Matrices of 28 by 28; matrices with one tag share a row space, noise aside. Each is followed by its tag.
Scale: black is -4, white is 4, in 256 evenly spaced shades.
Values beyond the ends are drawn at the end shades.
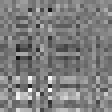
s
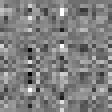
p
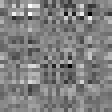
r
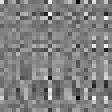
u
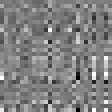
u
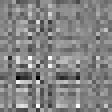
s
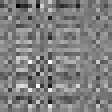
s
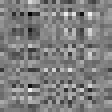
r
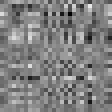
r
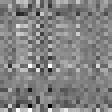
s
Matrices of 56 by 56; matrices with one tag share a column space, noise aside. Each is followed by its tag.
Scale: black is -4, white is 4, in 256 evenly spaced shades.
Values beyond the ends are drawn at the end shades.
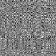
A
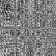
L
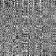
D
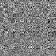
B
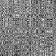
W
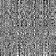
L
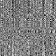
W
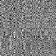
A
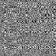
B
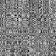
W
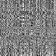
L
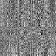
L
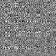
B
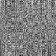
D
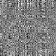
D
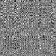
A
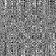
D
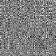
A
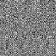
A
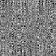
D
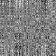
D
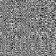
A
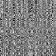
W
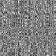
L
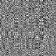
A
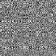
B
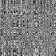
L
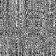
L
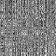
L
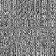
L
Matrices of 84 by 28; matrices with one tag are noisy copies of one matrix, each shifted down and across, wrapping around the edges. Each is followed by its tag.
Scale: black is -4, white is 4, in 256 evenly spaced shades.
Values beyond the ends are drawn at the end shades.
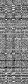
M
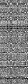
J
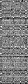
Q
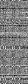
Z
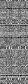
Z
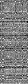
Q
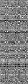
J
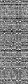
Q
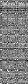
J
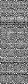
J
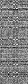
Q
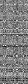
J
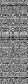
J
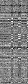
M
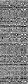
Q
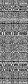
Z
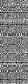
Z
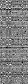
Q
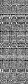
Z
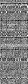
Z
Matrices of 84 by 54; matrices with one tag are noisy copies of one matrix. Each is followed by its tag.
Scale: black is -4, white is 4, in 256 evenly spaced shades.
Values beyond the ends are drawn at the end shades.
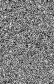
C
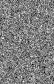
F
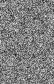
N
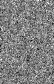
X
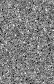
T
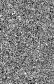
T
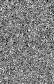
C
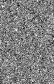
N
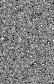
F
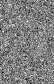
T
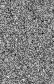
N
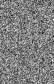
N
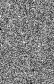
T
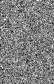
X
